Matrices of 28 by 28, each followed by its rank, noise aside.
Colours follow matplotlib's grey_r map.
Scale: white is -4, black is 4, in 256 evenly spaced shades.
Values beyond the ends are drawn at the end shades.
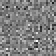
five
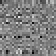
three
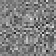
four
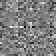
three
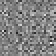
five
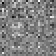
three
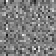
five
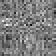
four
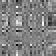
two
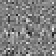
three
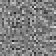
five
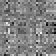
three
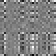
one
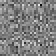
four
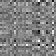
one
